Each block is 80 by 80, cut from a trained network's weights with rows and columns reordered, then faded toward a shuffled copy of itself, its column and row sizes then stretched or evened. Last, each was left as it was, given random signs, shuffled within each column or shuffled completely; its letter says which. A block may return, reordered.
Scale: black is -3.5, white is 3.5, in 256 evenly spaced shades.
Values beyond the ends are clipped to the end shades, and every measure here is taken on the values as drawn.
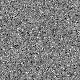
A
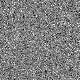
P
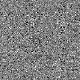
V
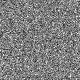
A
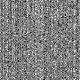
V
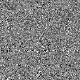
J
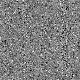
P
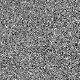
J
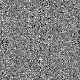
P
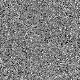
P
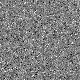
A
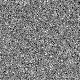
A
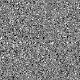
J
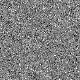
P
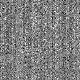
V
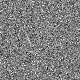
A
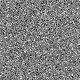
A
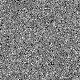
A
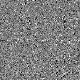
J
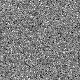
A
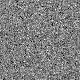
A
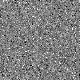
P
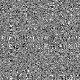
V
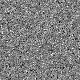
A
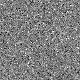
A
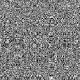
V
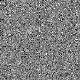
V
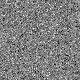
A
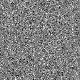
P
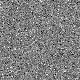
A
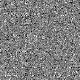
J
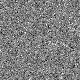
A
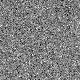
A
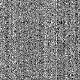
V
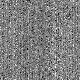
P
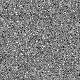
A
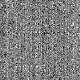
V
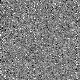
P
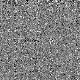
J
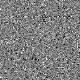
J
